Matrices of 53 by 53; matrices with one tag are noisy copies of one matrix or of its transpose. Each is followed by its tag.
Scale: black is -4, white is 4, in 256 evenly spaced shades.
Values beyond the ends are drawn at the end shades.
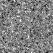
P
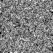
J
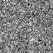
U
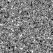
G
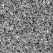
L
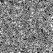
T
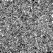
J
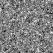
G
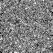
J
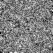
J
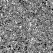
U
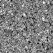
L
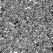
J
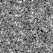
T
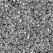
P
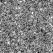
T
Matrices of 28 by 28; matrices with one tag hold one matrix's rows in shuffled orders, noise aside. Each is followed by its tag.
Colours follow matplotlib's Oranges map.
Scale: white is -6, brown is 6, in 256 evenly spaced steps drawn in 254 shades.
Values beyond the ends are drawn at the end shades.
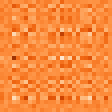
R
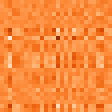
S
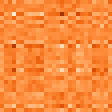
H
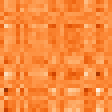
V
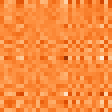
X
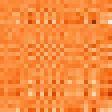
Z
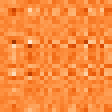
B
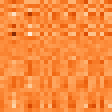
B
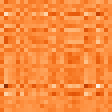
V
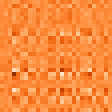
R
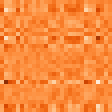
V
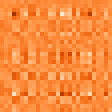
R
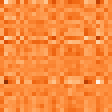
V
